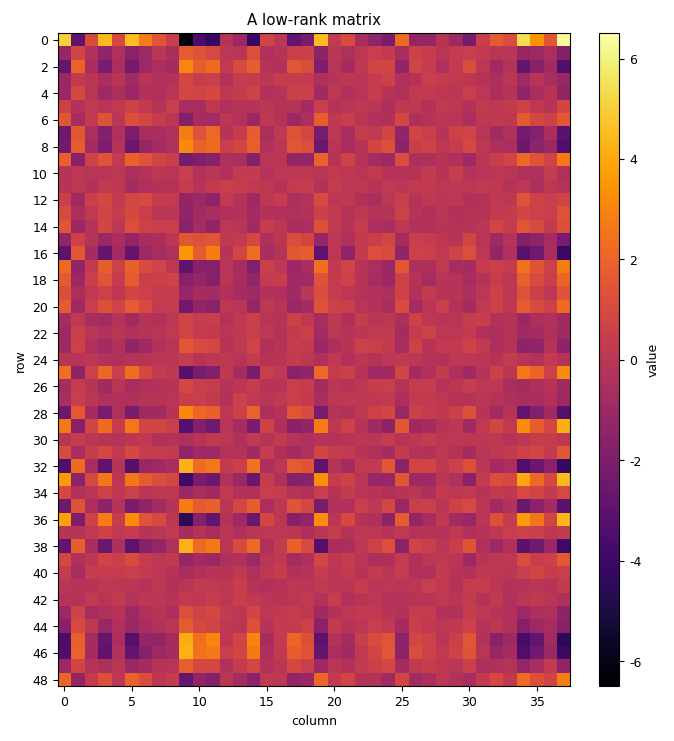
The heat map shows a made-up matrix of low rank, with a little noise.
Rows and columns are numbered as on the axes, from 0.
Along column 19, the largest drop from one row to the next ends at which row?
1
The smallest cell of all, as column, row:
9, 0
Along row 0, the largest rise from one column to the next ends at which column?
19
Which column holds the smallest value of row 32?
37
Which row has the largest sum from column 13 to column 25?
45
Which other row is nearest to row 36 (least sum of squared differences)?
33
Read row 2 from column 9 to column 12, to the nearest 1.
3 2 2 0
